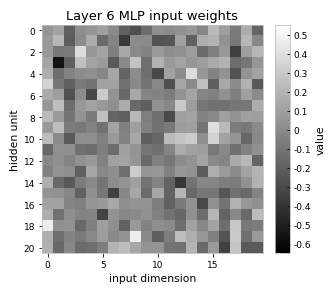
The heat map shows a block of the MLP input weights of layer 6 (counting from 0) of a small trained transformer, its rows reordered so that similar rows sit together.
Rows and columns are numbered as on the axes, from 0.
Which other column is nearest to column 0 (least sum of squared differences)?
13
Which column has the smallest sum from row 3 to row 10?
2
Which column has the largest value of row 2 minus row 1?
7
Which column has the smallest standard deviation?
9
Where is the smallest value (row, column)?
3, 1
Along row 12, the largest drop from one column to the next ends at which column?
19
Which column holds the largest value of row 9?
15
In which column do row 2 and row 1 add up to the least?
17
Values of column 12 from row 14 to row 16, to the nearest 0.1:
-0.4 0.2 -0.1
